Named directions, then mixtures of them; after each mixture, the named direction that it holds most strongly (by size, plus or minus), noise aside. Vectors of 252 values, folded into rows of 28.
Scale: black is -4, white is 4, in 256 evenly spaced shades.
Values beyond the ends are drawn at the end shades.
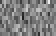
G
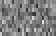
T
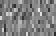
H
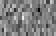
H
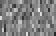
H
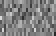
H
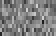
T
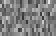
G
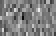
H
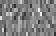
H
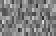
T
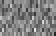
T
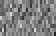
H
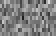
G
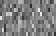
H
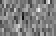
G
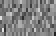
H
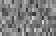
T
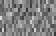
H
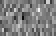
H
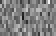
G
